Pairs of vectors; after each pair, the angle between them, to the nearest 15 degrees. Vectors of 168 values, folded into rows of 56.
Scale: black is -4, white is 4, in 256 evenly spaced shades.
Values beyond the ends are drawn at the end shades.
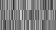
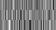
120 degrees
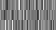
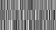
75 degrees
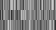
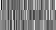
105 degrees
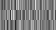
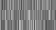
60 degrees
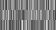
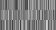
45 degrees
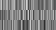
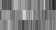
75 degrees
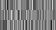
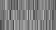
90 degrees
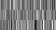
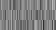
150 degrees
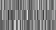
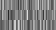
15 degrees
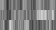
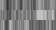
15 degrees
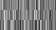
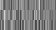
30 degrees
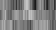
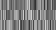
60 degrees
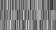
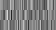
120 degrees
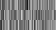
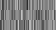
30 degrees
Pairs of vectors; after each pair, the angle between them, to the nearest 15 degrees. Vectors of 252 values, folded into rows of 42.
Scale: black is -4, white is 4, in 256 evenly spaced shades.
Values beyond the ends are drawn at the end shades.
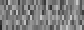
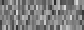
45 degrees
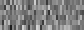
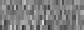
135 degrees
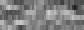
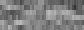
15 degrees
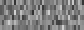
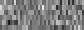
135 degrees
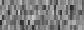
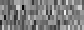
60 degrees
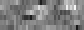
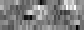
15 degrees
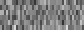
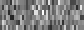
105 degrees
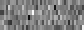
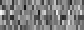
105 degrees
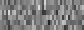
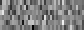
90 degrees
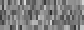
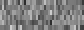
165 degrees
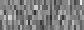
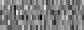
105 degrees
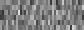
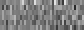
120 degrees
